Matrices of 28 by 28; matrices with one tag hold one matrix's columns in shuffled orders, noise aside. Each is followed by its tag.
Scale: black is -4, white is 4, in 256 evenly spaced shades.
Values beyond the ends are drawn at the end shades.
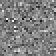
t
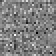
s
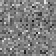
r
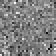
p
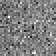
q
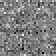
s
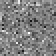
r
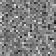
q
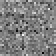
s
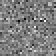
t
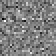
t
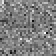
r
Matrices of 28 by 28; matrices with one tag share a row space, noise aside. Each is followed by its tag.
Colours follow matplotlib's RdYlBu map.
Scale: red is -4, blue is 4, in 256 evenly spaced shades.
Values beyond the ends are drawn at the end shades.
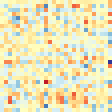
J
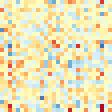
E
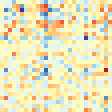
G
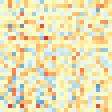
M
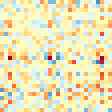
E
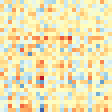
M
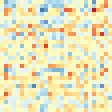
G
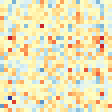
E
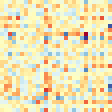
J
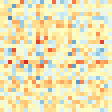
M
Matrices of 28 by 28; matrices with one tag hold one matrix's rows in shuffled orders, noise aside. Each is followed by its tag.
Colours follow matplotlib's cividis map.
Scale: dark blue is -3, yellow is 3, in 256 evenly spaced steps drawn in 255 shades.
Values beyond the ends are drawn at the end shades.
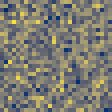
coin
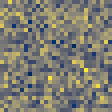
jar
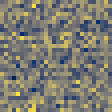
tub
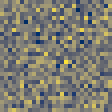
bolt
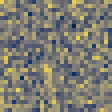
jar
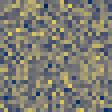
coin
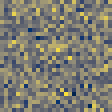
bolt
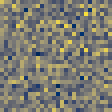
bolt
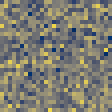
jar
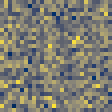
jar
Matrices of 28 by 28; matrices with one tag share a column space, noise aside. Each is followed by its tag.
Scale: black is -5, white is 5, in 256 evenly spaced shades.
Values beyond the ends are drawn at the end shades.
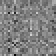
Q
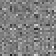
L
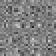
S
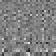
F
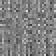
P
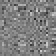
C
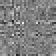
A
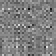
L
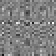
A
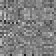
A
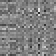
L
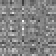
Q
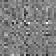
A
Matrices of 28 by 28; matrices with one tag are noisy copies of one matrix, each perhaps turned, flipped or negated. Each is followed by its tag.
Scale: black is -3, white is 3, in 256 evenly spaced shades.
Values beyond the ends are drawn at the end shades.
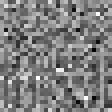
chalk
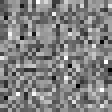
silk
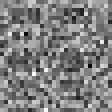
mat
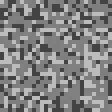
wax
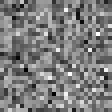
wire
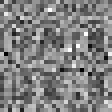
mat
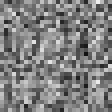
mat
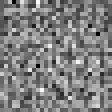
chalk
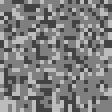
wire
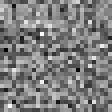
wax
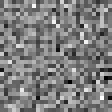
chalk
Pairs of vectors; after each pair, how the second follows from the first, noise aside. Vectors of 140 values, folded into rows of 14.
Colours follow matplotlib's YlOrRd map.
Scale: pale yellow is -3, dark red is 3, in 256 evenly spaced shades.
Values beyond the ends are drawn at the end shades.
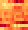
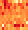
negated, partly zeroed.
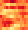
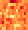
partly zeroed.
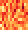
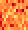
wrapped around, negated, partly zeroed.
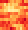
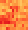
wrapped around, negated, shrunk.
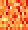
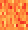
wrapped around, negated, shrunk.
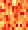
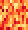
wrapped around.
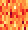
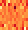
negated, partly zeroed.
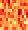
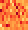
wrapped around, negated, partly zeroed.
